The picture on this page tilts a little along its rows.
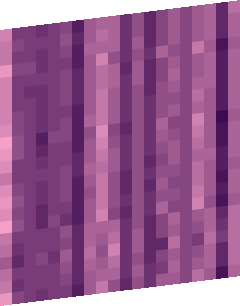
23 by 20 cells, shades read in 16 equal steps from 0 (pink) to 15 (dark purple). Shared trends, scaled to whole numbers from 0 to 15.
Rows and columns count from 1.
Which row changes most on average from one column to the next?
10
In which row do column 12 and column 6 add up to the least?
20
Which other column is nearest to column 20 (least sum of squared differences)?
18
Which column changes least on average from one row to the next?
16
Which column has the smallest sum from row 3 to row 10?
1
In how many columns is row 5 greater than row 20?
9
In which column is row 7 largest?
19
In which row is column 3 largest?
6
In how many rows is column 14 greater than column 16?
2
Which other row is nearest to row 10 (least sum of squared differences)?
17
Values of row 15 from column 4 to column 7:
11 10 9 13
